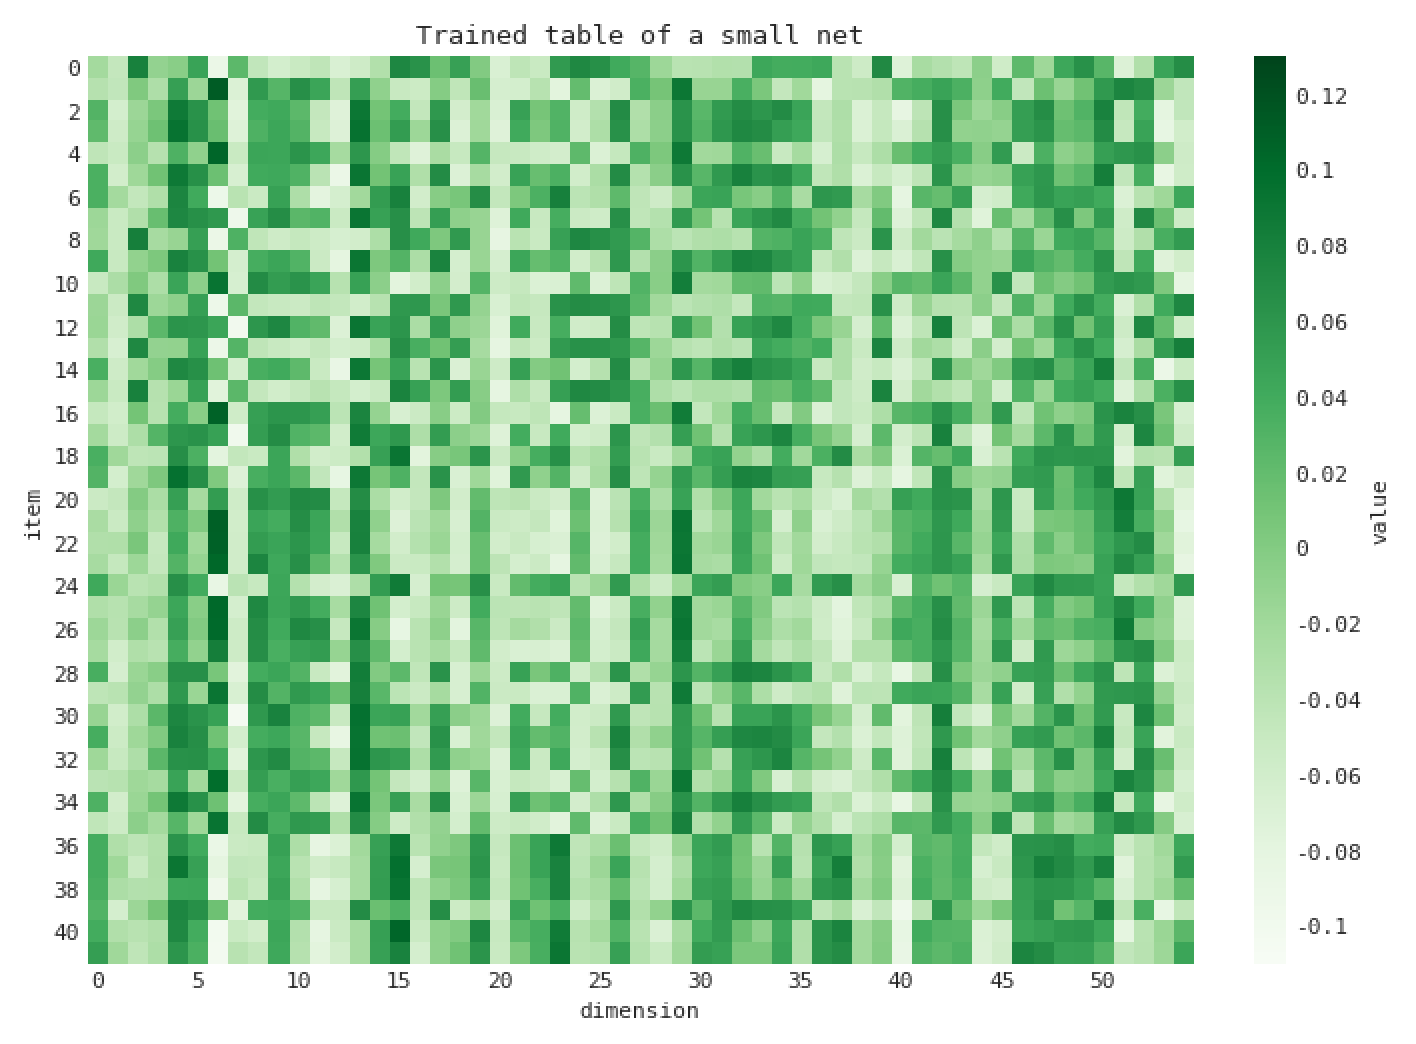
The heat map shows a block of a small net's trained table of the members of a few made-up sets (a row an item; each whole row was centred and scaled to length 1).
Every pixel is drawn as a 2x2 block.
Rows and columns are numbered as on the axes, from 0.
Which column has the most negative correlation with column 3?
41
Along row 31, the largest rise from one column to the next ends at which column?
13
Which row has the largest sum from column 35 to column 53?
20
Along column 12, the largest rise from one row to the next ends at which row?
29
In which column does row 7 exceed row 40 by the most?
6
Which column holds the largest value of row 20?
51
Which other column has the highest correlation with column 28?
44
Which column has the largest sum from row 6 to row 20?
50
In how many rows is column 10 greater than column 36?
29
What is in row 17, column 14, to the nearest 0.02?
0.04
